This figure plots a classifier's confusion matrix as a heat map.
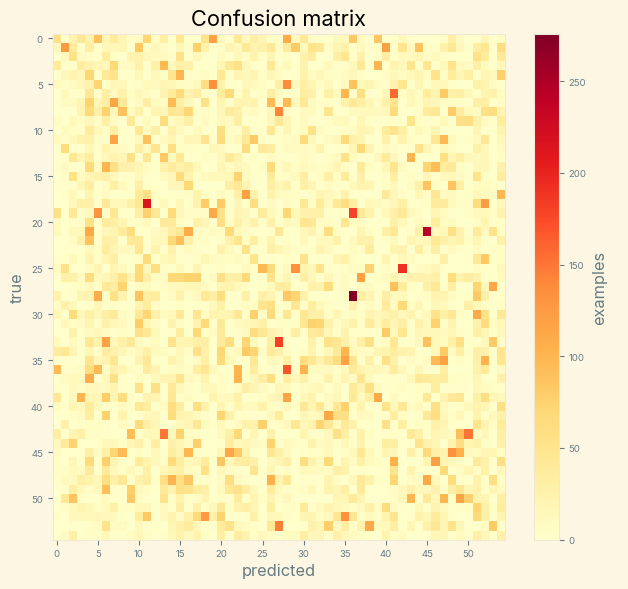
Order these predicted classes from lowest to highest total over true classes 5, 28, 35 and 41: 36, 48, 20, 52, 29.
48, 29, 52, 20, 36
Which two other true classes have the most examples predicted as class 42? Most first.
25, 29
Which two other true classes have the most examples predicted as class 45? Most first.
21, 48
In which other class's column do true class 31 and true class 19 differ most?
36
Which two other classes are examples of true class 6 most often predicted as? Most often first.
41, 35
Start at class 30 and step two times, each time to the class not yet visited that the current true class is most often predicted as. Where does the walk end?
40
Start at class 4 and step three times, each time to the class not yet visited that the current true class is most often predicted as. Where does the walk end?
14
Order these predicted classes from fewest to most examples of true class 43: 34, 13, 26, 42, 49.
42, 26, 34, 49, 13
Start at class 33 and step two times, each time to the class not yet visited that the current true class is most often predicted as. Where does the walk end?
53
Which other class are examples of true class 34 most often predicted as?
35
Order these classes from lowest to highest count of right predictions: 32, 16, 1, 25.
32, 16, 25, 1
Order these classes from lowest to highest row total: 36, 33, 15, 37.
15, 37, 36, 33
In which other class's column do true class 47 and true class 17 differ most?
23
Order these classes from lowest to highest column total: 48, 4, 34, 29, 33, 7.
29, 34, 33, 48, 7, 4
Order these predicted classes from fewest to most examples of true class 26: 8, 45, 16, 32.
32, 45, 8, 16
